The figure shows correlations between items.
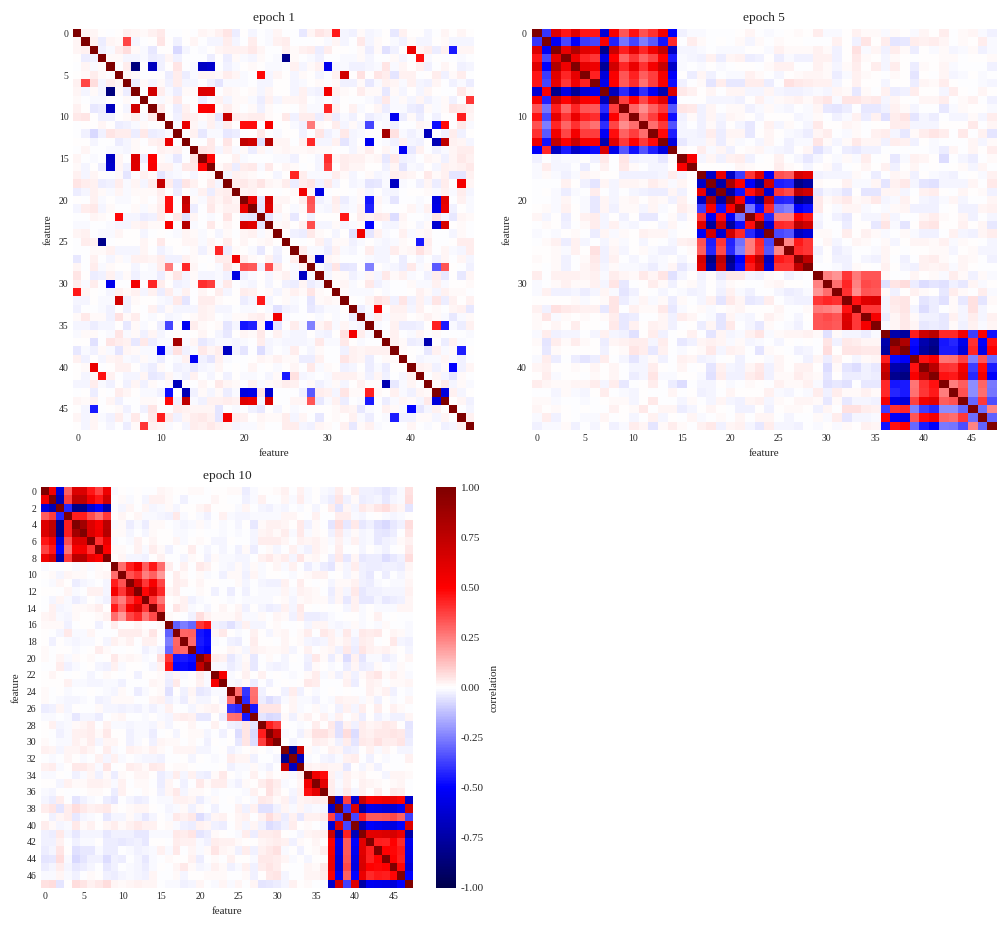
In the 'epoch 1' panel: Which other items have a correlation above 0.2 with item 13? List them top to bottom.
11, 20, 21, 23, 28, 44
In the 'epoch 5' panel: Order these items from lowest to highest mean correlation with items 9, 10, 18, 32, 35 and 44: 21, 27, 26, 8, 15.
27, 26, 15, 21, 8
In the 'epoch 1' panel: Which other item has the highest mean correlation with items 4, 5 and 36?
32
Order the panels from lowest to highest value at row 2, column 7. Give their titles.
epoch 5, epoch 10, epoch 1
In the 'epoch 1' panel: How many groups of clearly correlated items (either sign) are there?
15
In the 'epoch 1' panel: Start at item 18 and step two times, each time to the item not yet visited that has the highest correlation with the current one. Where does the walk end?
46
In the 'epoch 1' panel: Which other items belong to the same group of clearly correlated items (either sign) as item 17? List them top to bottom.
26
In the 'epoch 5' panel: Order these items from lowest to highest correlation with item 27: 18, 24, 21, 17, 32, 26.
18, 24, 21, 32, 26, 17
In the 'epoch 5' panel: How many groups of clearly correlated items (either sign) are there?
5
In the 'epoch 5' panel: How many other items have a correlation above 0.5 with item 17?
4
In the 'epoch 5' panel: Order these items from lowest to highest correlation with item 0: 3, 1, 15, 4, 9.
1, 15, 9, 3, 4
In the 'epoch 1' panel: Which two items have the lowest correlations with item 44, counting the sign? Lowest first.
43, 35
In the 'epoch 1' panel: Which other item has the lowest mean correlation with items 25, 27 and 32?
3
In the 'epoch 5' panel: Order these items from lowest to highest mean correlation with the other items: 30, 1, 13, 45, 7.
7, 1, 45, 30, 13
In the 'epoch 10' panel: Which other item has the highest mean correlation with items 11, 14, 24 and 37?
12
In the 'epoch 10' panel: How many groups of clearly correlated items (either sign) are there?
9
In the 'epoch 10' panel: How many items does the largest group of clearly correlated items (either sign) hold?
11
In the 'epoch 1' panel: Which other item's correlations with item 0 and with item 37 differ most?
12
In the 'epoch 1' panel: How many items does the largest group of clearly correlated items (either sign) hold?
9
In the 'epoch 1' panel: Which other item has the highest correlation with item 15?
7
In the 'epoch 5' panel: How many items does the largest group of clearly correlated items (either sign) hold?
15
